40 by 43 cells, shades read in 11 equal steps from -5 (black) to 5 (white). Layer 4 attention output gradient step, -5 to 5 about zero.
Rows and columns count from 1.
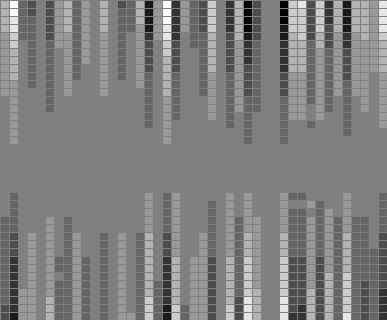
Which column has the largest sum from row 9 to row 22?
19
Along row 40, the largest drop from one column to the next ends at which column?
33
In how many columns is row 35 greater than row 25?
15
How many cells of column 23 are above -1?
28
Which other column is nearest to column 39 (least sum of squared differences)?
17
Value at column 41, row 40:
-2
